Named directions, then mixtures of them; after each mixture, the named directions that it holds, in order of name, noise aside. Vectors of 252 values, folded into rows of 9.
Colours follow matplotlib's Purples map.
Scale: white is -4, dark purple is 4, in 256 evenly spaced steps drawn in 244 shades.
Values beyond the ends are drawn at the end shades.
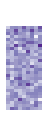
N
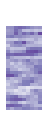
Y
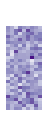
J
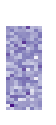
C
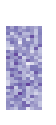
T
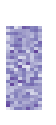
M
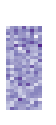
N.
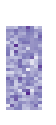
C, J, N.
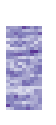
M, Y.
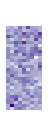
C, J, Y.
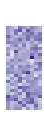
J.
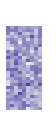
T.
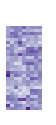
C, T, Y.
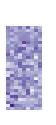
C.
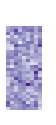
M, N, T.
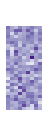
J, T.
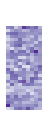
M, Y.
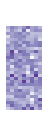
C, J, M.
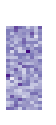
M, N, Y.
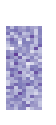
T.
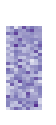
J, M, N.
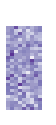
J.
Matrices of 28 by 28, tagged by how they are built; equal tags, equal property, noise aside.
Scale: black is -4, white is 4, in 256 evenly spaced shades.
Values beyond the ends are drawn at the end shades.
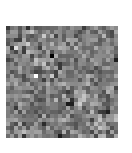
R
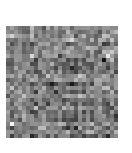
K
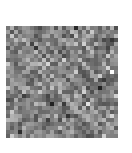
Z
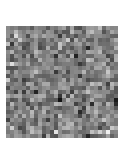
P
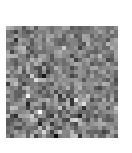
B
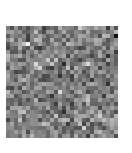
P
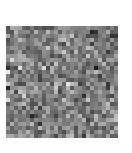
P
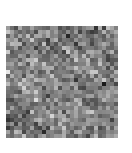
Z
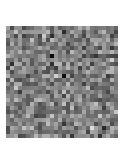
K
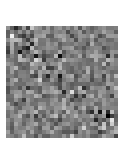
R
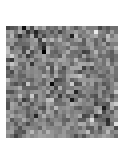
R
